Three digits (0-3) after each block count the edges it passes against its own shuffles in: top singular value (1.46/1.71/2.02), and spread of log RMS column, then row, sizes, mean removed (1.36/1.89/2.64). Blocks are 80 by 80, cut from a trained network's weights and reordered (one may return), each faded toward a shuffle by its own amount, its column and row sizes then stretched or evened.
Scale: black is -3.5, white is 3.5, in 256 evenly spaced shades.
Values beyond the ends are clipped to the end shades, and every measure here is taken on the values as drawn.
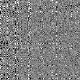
2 3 2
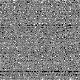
2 1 2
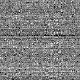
3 2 1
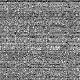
3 1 1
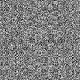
3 1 0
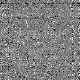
1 2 1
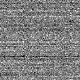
3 1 1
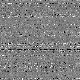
1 0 3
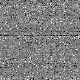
1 1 2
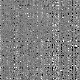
2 3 2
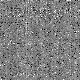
0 0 1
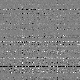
3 1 3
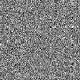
2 2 0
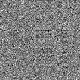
1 0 0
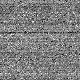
2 0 1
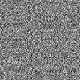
2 1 0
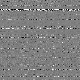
3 0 3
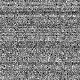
3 1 0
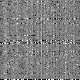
3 0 3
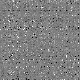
0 2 2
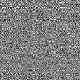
3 0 3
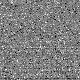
0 0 0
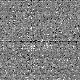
1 1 1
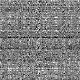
3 2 1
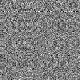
2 0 1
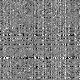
3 1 3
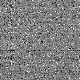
0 1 0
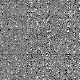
0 2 0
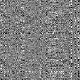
3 3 2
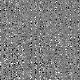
0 3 2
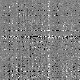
2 2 3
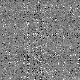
0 2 1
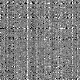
3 2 2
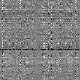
3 3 2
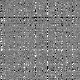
2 3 2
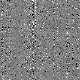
0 3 1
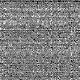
3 2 1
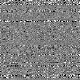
2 1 3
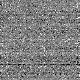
2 1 1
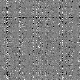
2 3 1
